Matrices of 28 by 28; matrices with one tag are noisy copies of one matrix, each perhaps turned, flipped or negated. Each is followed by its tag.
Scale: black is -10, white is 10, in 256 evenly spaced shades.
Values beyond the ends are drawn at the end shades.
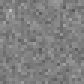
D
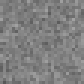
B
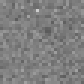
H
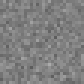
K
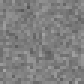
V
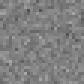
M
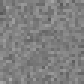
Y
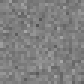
Y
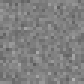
K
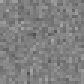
H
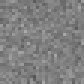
B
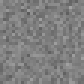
H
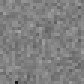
V
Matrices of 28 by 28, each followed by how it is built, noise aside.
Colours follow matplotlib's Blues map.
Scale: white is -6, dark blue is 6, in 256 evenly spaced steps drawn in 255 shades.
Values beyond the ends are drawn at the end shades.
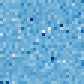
sparse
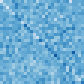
diagonal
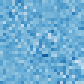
block diagonal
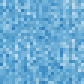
blocks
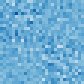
block diagonal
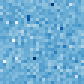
sparse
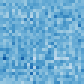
low rank
